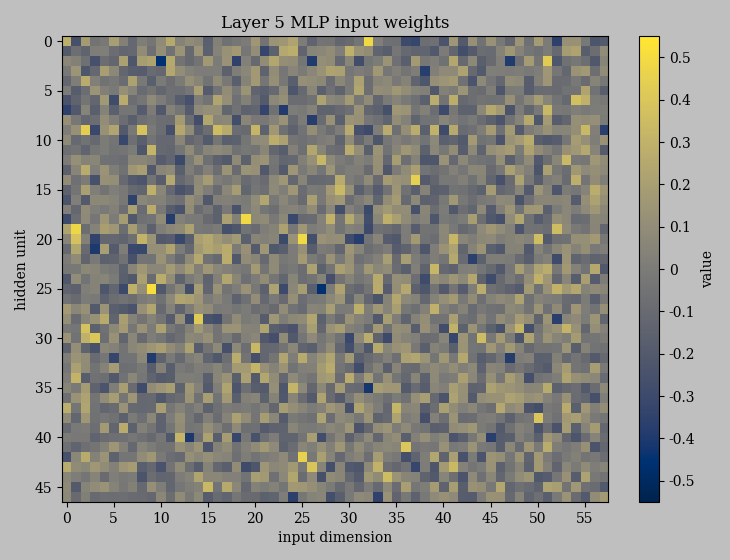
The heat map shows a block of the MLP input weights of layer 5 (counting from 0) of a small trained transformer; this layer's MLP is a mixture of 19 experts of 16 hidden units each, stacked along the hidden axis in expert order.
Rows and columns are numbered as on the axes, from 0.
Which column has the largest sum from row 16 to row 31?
14
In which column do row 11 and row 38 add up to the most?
50
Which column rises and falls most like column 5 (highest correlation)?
20
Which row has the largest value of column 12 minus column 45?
40
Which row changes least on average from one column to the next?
26
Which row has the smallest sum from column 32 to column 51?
1
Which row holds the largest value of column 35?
37
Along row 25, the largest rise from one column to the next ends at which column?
7
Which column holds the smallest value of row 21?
3
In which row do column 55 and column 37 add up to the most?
9
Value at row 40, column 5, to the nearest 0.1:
-0.1
